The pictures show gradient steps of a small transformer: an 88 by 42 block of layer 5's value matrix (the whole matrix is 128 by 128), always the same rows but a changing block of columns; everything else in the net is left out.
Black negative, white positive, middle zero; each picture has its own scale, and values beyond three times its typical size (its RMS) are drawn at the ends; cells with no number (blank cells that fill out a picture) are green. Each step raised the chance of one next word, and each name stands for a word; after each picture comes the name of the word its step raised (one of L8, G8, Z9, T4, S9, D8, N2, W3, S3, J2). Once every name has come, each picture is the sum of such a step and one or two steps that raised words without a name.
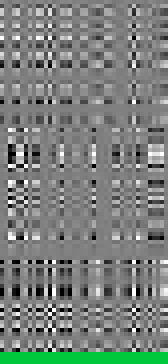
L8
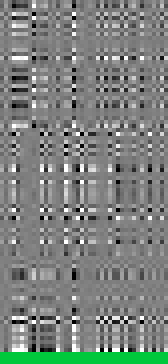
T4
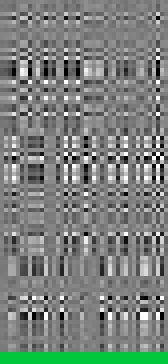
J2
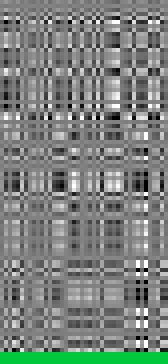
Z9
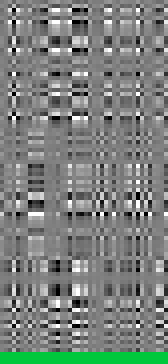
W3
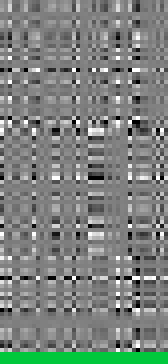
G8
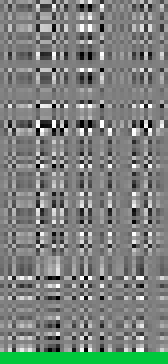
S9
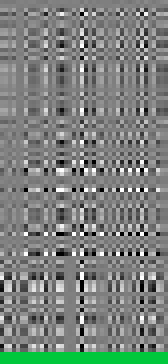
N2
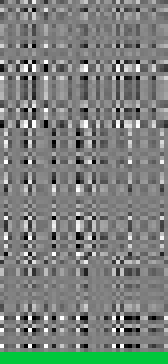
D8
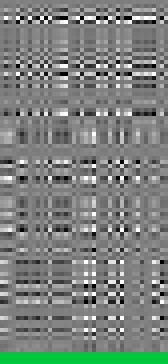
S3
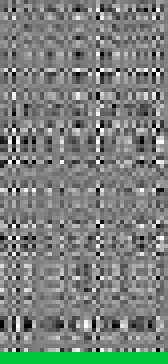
S9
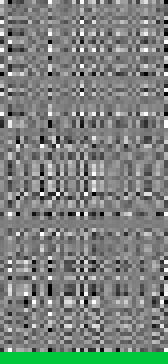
W3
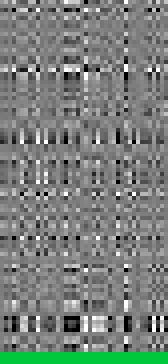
D8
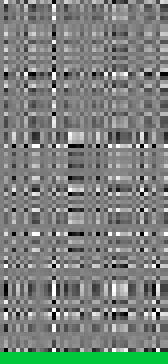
J2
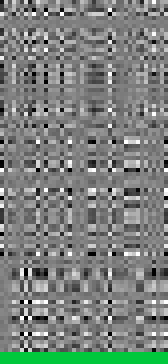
N2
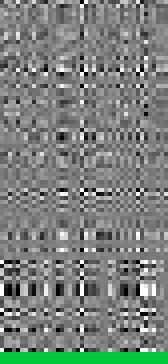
L8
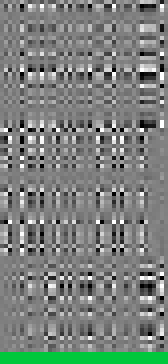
S9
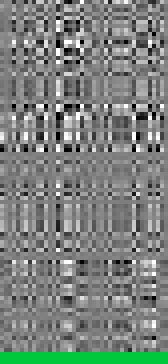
Z9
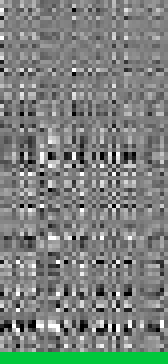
L8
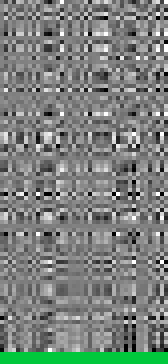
T4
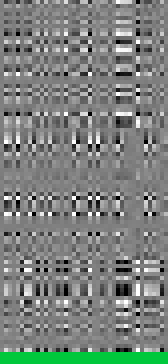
W3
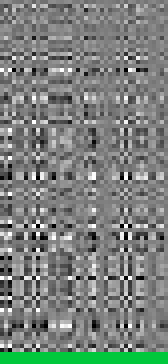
G8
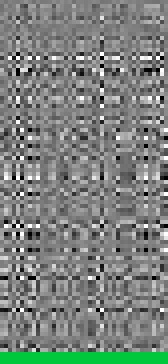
G8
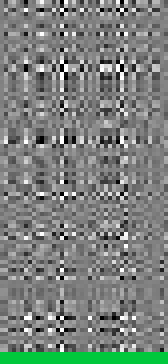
D8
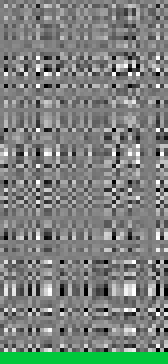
L8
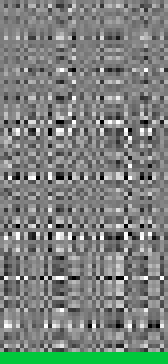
G8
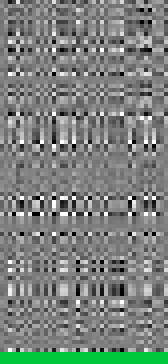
W3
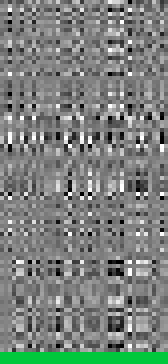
Z9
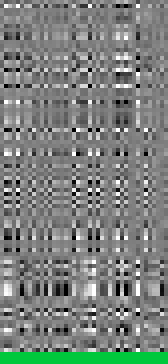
L8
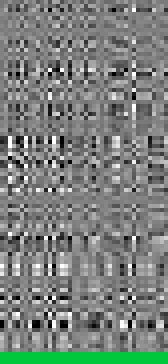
J2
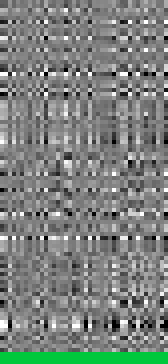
W3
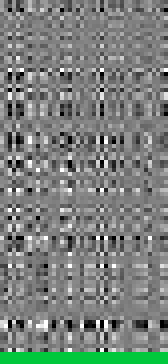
T4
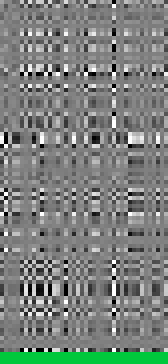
W3
